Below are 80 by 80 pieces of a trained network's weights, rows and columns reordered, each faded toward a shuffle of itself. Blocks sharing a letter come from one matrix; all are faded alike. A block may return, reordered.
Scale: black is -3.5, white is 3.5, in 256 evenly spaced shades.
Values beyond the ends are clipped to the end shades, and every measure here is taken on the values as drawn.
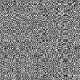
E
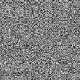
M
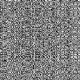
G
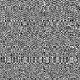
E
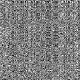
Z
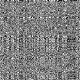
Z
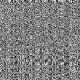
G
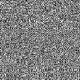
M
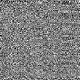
M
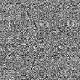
M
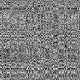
E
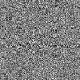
M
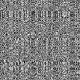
G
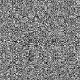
M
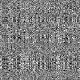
Z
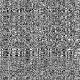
Z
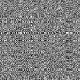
E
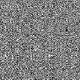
M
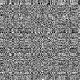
E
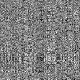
Z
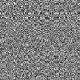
E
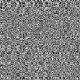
E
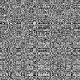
E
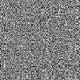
M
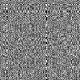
E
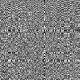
E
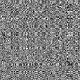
E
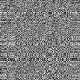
E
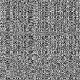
G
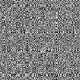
E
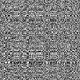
E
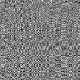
E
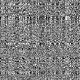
Z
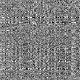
Z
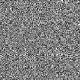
M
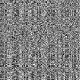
G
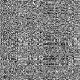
G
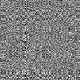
E
